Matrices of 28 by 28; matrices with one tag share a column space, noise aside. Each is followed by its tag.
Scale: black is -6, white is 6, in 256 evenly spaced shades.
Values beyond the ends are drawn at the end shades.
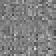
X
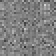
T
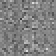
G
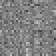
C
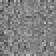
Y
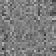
X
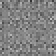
G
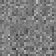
X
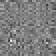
T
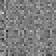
C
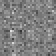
C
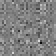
T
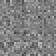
Y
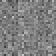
Y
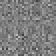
X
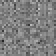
T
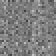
Y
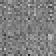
X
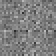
C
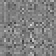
T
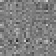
T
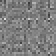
G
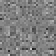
X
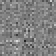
T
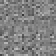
X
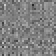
T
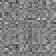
G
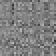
T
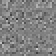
G
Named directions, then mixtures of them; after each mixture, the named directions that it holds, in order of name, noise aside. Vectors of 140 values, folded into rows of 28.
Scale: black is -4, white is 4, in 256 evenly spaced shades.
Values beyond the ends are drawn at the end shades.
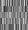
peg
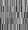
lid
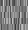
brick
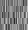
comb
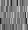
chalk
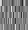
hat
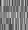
peg.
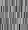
hat, lid.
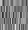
brick, comb, hat.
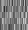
comb, peg.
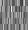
brick, hat, lid.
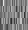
brick, comb, lid.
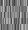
brick.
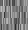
brick.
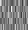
chalk, hat.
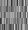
chalk, peg.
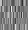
hat.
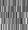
chalk, lid.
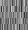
hat, lid.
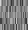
chalk, comb, hat.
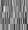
chalk, comb, peg.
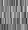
brick, chalk, lid.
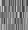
hat, lid.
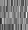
chalk, comb, peg.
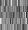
chalk.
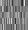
hat, peg.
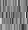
brick, chalk.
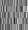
chalk, comb, lid.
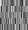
chalk, hat, lid.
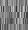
lid.
